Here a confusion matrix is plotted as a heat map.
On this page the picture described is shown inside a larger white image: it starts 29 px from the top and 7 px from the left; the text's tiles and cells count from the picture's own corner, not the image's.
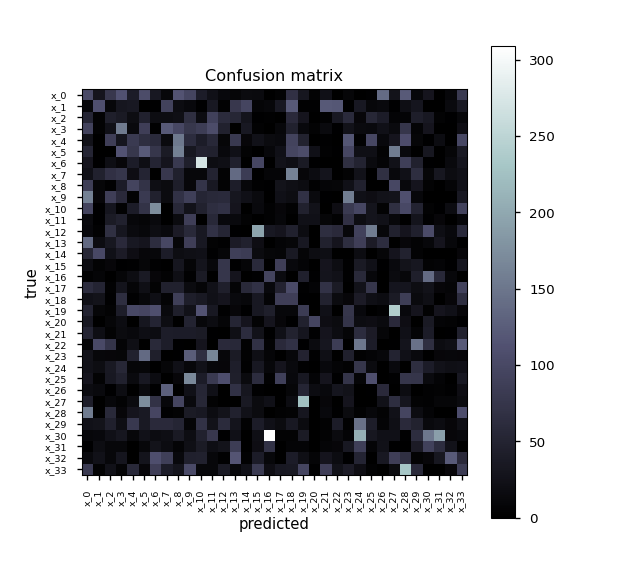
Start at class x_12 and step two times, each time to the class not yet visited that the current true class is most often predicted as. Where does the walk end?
x_17
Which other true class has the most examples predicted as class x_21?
x_1
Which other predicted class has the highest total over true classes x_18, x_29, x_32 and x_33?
x_28
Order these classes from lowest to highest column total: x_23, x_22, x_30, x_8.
x_22, x_30, x_23, x_8
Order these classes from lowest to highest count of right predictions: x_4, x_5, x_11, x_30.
x_11, x_4, x_5, x_30
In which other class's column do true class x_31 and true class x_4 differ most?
x_8
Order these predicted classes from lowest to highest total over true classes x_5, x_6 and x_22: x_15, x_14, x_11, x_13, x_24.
x_14, x_11, x_13, x_15, x_24
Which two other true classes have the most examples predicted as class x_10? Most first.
x_6, x_19
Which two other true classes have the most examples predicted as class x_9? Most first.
x_25, x_23
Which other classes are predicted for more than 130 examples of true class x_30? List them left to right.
x_16, x_24, x_31
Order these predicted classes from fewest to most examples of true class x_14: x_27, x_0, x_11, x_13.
x_11, x_27, x_0, x_13
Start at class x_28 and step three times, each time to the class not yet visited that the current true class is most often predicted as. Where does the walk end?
x_7
